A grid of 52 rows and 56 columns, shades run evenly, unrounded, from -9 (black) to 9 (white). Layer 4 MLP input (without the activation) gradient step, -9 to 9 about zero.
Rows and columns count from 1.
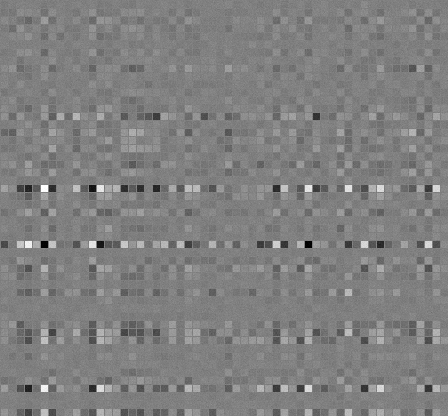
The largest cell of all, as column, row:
6, 24
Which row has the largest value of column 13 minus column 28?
49
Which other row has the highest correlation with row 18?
46
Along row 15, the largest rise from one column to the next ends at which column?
21
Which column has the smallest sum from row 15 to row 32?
20
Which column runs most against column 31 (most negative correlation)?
52
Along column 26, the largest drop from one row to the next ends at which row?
15
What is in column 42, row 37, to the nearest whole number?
2
